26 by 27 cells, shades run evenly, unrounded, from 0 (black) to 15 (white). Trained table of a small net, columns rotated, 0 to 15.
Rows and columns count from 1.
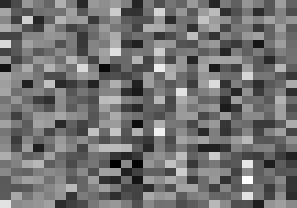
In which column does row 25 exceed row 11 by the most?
23
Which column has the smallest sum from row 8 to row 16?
13
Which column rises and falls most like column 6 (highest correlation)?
24
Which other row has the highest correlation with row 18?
3
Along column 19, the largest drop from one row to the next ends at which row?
19
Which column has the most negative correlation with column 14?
7
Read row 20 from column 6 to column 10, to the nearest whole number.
6 5 5 7 6
